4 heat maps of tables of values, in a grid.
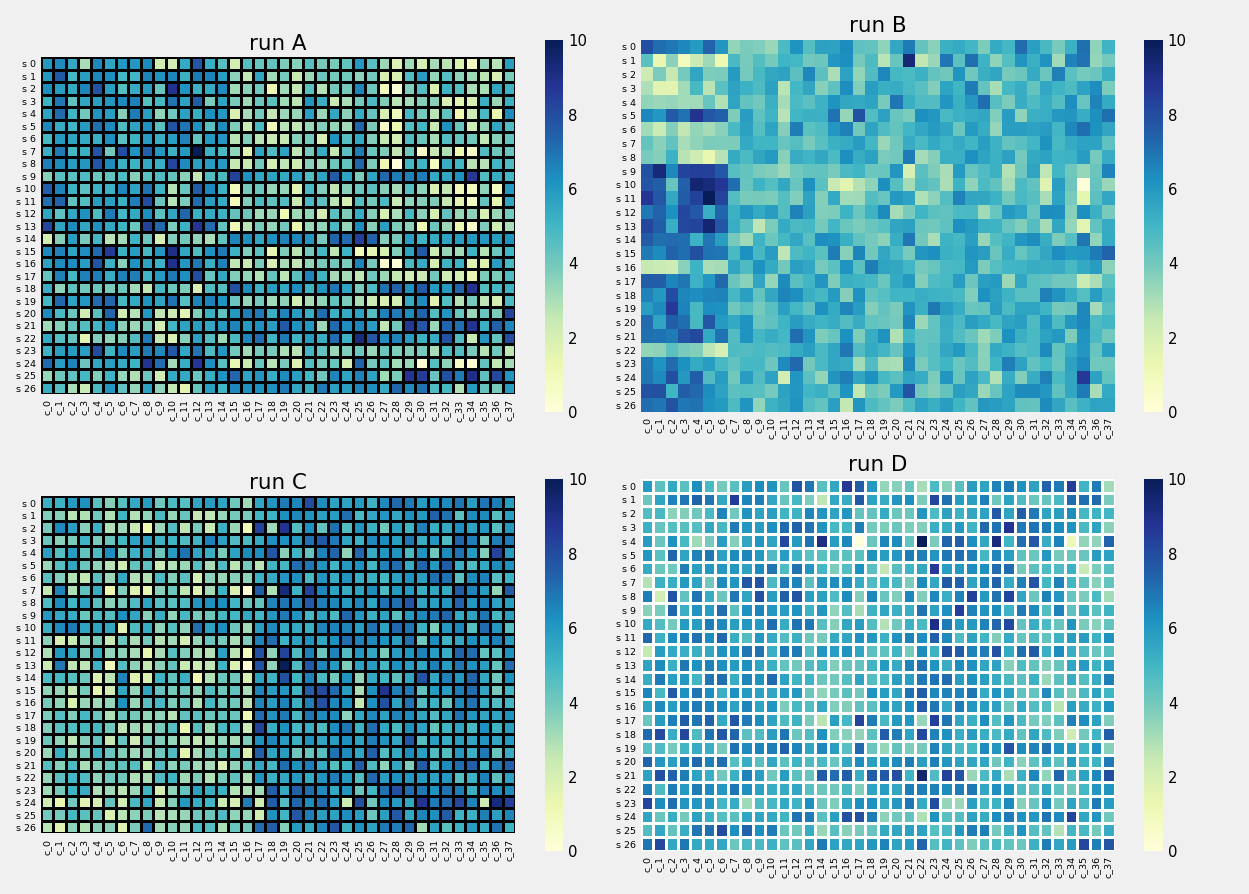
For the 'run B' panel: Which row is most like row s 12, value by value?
s 21
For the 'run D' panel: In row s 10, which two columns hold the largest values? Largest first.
c_23, c_29
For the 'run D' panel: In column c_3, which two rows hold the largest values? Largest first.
s 18, s 17
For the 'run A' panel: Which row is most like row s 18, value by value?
s 9
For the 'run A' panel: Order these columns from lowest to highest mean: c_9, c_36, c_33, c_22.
c_33, c_36, c_22, c_9
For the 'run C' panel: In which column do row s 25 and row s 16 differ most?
c_17
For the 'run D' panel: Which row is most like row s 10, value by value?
s 6
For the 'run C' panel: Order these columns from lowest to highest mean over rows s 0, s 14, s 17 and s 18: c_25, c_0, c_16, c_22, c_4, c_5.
c_16, c_5, c_4, c_0, c_25, c_22
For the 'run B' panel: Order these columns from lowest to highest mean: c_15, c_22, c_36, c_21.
c_22, c_36, c_15, c_21
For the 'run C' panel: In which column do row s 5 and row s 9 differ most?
c_6
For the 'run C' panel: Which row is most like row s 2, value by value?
s 12
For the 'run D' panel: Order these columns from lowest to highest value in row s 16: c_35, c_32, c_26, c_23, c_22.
c_32, c_35, c_26, c_23, c_22
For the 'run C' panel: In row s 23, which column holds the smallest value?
c_9
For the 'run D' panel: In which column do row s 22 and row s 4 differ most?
c_14
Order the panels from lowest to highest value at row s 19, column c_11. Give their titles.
run C, run A, run B, run D
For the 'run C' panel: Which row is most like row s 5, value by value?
s 25
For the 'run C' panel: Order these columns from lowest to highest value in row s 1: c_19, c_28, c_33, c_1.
c_1, c_33, c_28, c_19
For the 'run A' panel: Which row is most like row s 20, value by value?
s 26
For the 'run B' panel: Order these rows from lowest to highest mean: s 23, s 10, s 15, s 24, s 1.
s 1, s 10, s 23, s 24, s 15
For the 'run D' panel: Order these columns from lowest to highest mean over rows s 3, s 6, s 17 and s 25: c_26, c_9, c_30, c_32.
c_32, c_30, c_26, c_9
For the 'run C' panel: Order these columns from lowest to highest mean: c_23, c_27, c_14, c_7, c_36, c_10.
c_7, c_10, c_14, c_36, c_27, c_23
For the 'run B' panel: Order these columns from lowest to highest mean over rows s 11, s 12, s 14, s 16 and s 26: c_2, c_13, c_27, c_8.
c_27, c_8, c_13, c_2
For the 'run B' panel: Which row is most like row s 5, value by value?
s 15
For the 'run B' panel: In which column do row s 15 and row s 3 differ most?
c_2
